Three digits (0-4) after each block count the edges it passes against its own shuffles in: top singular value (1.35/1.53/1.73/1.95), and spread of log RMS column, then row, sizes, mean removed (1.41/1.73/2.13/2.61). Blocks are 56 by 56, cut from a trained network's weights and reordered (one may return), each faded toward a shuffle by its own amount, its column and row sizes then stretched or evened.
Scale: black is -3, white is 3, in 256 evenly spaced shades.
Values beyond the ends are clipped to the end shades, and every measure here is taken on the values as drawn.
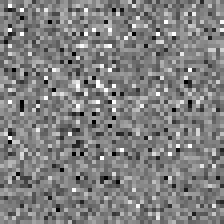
2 1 1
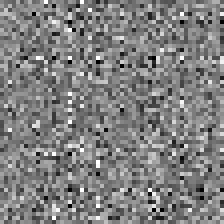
2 4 2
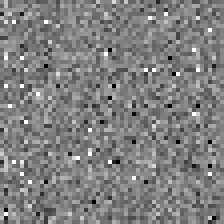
0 2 1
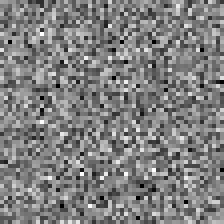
0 1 0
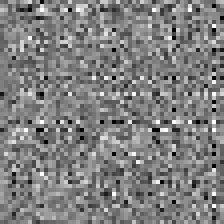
4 3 3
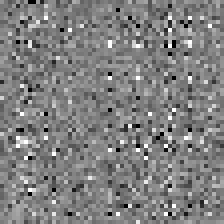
3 3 2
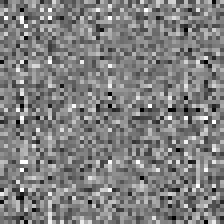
0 4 3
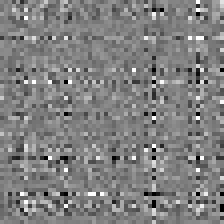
3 4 4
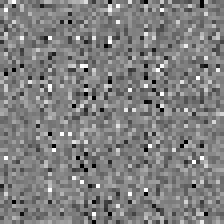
1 3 1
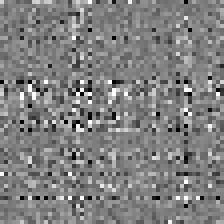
2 4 4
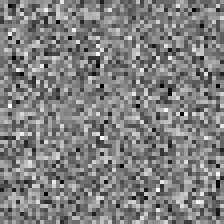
1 1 0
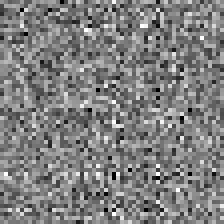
2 2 1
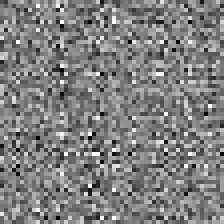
4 3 2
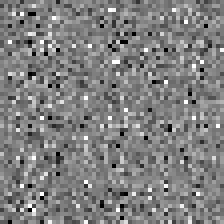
1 2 2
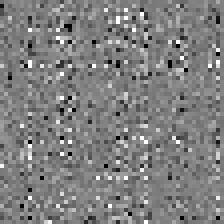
2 4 2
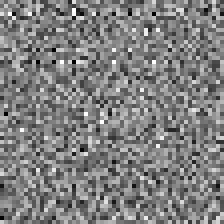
4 0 2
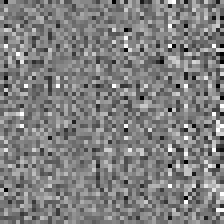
0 4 2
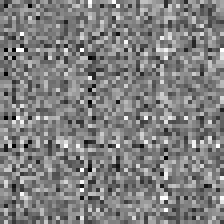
0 4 2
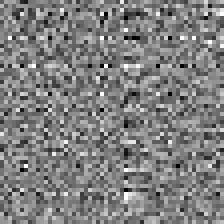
4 2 3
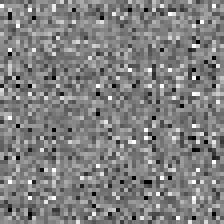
2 2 1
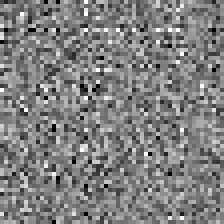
3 3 1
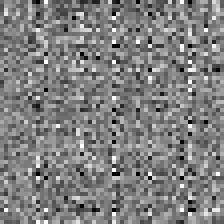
4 4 2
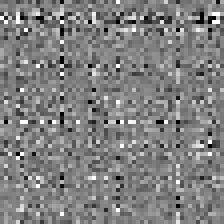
2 4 4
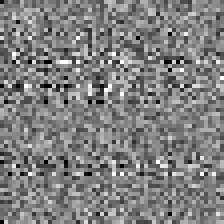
2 1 4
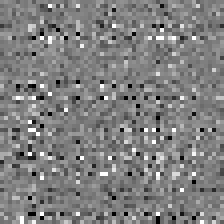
3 3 3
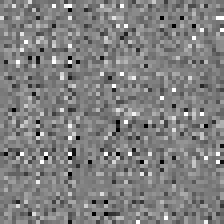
1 2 3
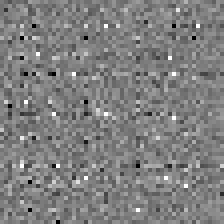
1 2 2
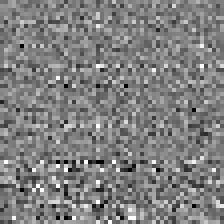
2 1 4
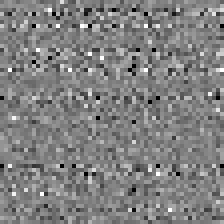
0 1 4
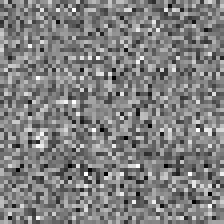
0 0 2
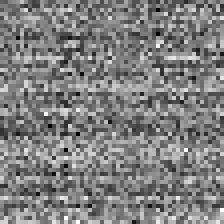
3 2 1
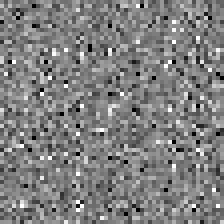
3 1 1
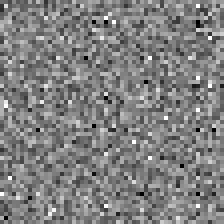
1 1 0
